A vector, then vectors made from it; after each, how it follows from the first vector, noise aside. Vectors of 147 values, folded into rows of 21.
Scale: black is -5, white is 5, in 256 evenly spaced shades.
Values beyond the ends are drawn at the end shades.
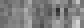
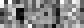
wrapped around, negated, scaled up.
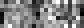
wrapped around, negated, scaled up.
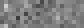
reversed, partly zeroed.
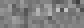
negated, partly zeroed.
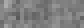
reversed, shrunk.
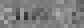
reversed, partly zeroed.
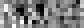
wrapped around, negated, scaled up.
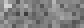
reversed, partly zeroed.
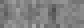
wrapped around, negated, shrunk.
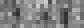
wrapped around, negated.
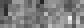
wrapped around, negated.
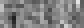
wrapped around, negated.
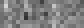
reversed, partly zeroed.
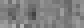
wrapped around, negated, shrunk.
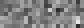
sign-scrambled.
